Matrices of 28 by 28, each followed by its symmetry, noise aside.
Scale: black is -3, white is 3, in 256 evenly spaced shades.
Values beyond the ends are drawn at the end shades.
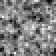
no symmetry.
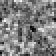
no symmetry.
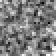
symmetric.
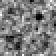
symmetric across the other diagonal.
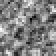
symmetric.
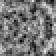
mirrored top to bottom.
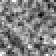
symmetric across the other diagonal.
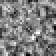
symmetric.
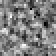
antisymmetric.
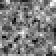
symmetric across the other diagonal.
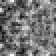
mirrored top to bottom.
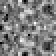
mirrored top to bottom.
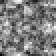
mirrored top to bottom.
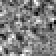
antisymmetric.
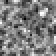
symmetric across the other diagonal.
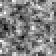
mirrored top to bottom.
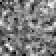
symmetric across the other diagonal.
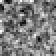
symmetric.
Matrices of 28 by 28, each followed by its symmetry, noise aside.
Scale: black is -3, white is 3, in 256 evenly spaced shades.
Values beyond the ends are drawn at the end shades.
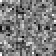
mirrored top to bottom.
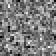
symmetric across the other diagonal.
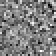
symmetric across the other diagonal.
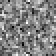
same after a half turn.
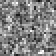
same after a half turn.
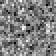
mirrored top to bottom.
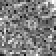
symmetric across the other diagonal.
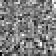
antisymmetric.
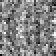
mirrored top to bottom.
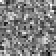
same after a half turn.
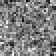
symmetric across the other diagonal.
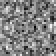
mirrored top to bottom.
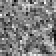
antisymmetric.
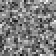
antisymmetric.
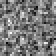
mirrored top to bottom.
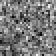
symmetric across the other diagonal.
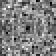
mirrored top to bottom.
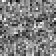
same after a half turn.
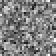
mirrored top to bottom.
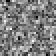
same after a half turn.
